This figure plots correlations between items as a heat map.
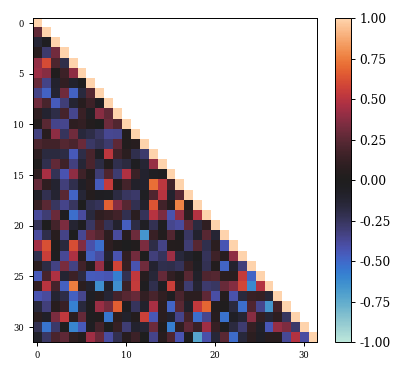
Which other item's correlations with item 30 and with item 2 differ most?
4
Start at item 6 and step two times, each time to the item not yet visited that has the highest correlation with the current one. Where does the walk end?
29
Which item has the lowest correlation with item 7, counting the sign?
26
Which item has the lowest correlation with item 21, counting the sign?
12
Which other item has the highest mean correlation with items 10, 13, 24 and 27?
9
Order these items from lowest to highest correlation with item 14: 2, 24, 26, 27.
24, 26, 27, 2
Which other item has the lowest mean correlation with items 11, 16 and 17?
7
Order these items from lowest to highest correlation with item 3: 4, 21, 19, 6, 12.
21, 4, 19, 6, 12
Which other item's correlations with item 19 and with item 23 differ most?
28
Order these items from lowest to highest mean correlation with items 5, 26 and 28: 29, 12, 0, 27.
27, 29, 12, 0
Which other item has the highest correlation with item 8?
18
